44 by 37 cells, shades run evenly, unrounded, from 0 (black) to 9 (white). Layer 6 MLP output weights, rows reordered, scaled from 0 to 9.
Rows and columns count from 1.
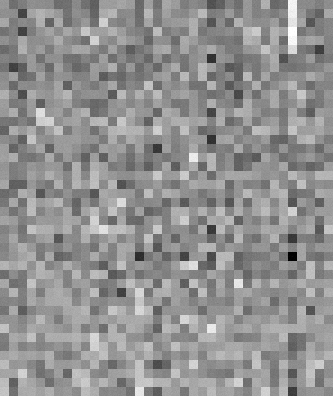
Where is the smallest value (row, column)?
29, 33
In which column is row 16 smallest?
24
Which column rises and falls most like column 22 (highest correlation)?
1
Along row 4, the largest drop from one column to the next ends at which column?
34
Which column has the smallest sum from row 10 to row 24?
3
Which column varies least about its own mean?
37
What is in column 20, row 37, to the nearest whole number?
6
